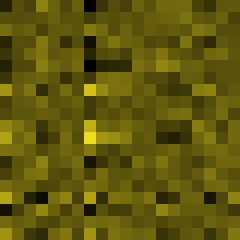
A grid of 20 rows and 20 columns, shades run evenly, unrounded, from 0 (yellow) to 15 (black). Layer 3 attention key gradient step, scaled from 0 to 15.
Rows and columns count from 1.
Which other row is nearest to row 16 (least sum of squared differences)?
19
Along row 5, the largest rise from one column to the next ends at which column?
8
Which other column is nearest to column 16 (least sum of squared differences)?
5
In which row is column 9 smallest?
12
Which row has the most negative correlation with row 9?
3
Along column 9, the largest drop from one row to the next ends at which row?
7
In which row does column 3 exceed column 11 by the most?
17
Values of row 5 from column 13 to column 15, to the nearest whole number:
9 7 9
